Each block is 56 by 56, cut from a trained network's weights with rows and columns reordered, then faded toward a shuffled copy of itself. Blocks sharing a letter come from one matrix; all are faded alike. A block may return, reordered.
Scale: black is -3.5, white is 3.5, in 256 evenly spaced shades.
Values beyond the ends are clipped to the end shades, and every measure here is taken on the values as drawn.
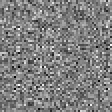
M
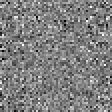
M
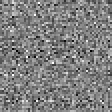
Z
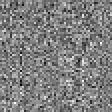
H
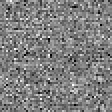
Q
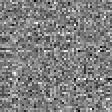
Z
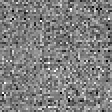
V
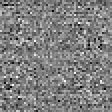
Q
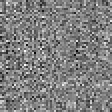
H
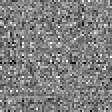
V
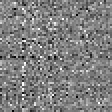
V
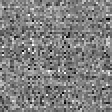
Q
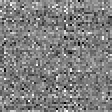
V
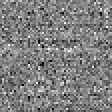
Q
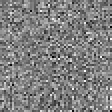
H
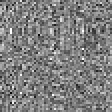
H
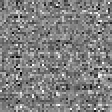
V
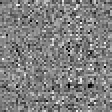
Q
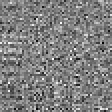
Z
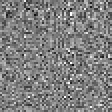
H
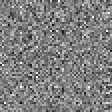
M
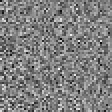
H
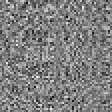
H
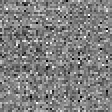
Q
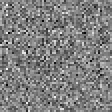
M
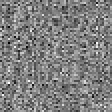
H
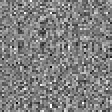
H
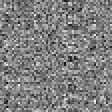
H
